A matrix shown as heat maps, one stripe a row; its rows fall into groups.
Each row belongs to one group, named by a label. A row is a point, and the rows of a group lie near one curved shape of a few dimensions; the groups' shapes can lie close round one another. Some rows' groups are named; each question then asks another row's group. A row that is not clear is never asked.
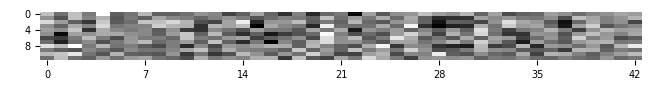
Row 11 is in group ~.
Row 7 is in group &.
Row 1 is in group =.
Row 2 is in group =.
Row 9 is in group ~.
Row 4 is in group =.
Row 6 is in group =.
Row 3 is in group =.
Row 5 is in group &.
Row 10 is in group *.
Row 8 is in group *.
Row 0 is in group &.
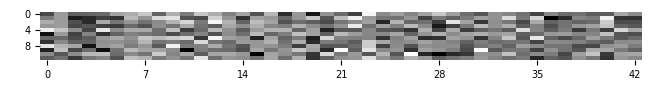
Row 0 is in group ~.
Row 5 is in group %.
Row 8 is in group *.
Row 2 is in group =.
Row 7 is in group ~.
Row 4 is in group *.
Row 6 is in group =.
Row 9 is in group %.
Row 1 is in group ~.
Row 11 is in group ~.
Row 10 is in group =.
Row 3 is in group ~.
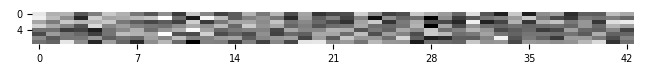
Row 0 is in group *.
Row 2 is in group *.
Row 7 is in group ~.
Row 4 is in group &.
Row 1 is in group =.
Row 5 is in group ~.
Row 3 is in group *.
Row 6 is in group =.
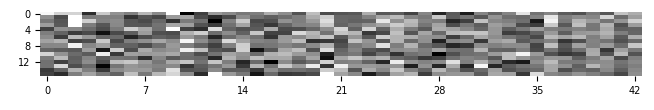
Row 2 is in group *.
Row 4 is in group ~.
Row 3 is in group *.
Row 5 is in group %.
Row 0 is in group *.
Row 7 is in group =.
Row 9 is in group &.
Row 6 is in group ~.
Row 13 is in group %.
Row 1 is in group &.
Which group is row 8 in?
*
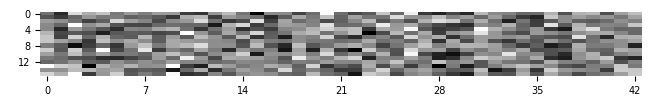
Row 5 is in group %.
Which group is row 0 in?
=
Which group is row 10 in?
=
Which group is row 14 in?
*
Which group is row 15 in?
*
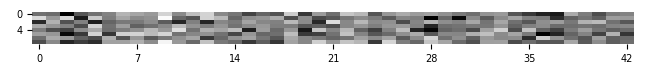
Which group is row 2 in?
%
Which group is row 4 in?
=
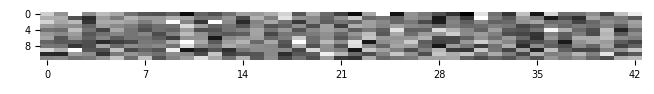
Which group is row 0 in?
*
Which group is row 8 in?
=
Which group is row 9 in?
*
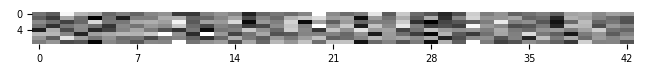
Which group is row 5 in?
=
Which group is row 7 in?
%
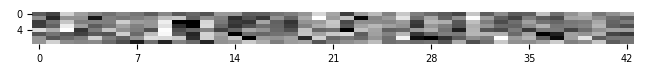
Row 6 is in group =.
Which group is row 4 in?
*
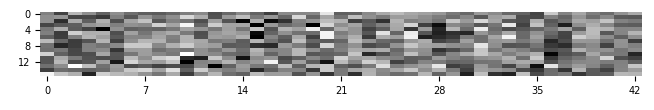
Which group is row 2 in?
&
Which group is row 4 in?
%
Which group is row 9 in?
~
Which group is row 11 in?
~
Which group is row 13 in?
*
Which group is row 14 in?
~
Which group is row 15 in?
*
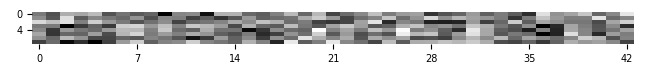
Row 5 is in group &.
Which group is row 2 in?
*
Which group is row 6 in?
~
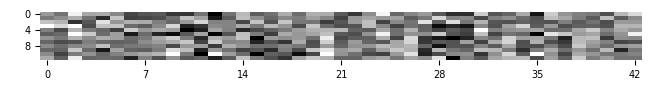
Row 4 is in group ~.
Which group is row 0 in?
*
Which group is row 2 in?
*
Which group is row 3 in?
*
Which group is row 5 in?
*
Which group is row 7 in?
=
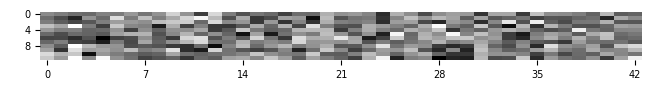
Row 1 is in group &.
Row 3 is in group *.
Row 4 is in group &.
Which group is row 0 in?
=
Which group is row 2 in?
=
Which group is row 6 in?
%
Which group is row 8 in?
*
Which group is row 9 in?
=
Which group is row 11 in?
*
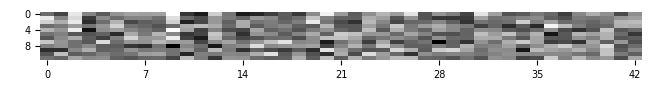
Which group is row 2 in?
*
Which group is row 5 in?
~
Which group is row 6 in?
~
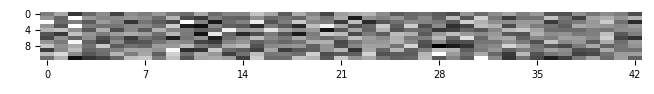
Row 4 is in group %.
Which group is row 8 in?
=
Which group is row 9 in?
~
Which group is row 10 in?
*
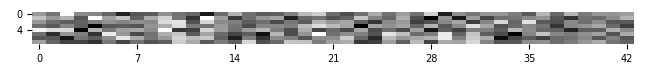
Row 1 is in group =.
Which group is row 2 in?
=
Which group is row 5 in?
&
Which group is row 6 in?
&
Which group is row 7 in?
%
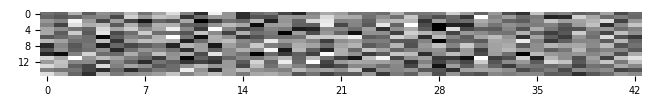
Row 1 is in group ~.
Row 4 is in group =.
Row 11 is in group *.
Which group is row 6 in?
~
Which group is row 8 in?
%
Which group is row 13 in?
*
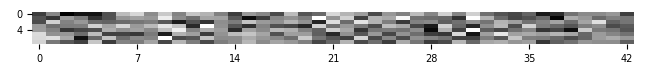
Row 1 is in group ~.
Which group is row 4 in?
%
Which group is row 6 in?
*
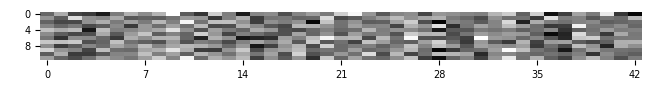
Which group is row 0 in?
~
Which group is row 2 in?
=
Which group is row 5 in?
&
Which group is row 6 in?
~
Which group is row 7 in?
*
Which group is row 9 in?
=
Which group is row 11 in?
=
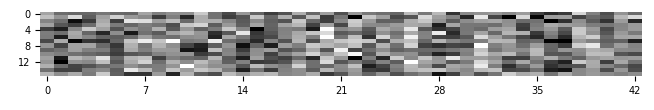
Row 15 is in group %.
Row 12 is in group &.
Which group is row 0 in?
&
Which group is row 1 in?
*
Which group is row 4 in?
=
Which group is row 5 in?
&
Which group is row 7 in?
~
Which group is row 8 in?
~
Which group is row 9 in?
~
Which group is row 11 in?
&
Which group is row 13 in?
%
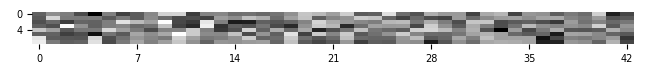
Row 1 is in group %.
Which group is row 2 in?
~
